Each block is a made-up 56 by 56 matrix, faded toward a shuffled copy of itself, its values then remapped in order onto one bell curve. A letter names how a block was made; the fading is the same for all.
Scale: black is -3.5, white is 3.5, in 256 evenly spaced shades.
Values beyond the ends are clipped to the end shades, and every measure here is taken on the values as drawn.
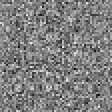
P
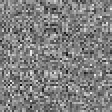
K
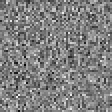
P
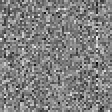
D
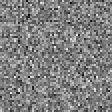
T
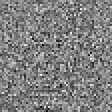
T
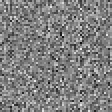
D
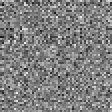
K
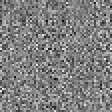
K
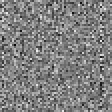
D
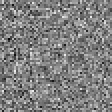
P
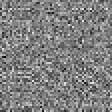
K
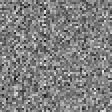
D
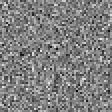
T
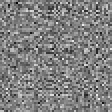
K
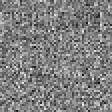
P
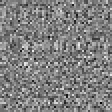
P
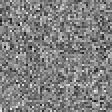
T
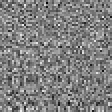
K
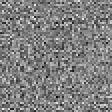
K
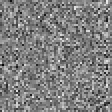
D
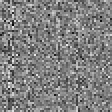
D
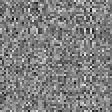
K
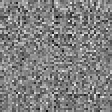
K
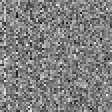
D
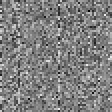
D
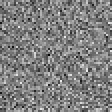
P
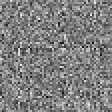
P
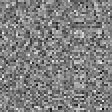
K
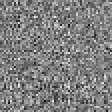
K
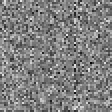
D
